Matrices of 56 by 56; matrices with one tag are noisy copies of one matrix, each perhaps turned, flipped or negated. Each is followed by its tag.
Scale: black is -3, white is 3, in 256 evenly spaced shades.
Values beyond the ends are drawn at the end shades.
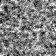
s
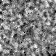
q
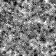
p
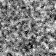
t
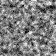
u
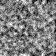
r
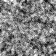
p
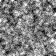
p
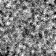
q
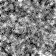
p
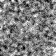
q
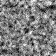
u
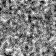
s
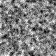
r
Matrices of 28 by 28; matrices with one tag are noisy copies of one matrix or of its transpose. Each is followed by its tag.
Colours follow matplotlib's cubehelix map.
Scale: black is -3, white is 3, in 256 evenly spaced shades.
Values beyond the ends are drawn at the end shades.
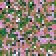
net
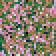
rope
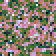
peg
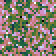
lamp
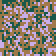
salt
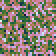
net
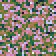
rope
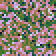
net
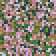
rope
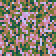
salt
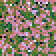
salt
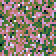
rope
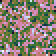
peg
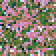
peg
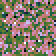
salt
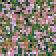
rope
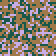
net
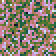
lamp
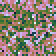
lamp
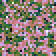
salt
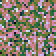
net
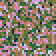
net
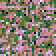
net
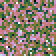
rope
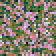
salt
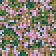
peg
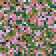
rope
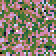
net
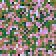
net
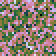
lamp
